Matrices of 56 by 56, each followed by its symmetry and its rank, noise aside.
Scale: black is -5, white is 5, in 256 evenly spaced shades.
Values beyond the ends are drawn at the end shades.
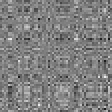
no symmetry, rank four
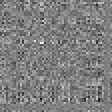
no symmetry, rank six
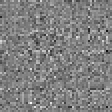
no symmetry, rank eight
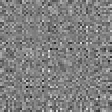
antisymmetric, rank six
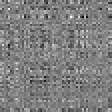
no symmetry, rank four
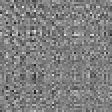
antisymmetric, rank six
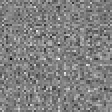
no symmetry, rank eight
